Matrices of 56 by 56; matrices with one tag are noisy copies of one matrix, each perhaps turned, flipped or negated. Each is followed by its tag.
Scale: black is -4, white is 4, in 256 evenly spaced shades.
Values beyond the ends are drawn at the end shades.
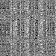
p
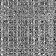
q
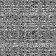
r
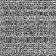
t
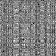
t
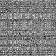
t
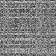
q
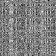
r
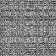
t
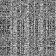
p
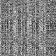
p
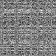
r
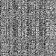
p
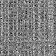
q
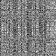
p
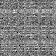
r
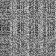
p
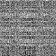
p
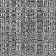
t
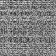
t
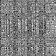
p
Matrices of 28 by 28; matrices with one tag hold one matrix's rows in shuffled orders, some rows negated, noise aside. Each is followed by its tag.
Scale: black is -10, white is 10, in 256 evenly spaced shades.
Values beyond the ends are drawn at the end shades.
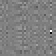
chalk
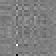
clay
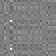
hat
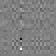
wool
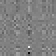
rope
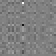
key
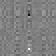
rope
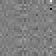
chalk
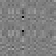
key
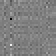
hat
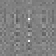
rope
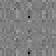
rope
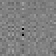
key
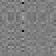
key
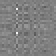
clay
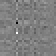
clay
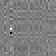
hat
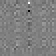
rope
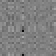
key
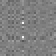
key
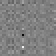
key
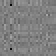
hat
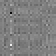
hat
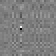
wool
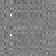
hat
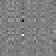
key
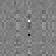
rope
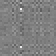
wool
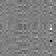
chalk
